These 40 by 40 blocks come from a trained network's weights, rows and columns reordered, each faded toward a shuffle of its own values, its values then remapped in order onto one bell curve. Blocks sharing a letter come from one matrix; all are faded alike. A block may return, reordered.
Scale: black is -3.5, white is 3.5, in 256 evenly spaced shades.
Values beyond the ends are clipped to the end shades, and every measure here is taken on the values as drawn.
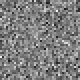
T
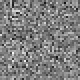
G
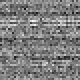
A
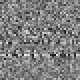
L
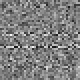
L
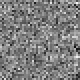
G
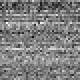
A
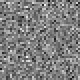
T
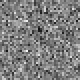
G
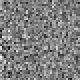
G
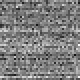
A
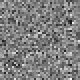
G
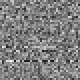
L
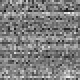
A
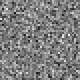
T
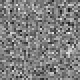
G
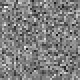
T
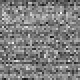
A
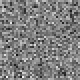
G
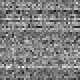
A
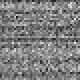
A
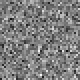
T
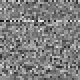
L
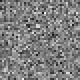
T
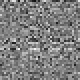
L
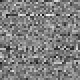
L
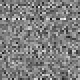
L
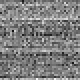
A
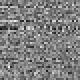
L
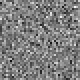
T
